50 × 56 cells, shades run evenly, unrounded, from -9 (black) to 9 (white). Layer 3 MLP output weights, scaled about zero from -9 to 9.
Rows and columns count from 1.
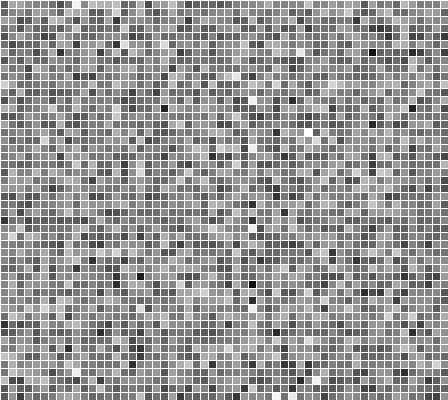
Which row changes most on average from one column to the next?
22
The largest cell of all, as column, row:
39, 17
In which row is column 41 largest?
38
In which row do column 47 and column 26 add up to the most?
23
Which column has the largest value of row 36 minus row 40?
9
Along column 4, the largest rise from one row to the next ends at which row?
30
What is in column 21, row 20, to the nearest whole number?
-4
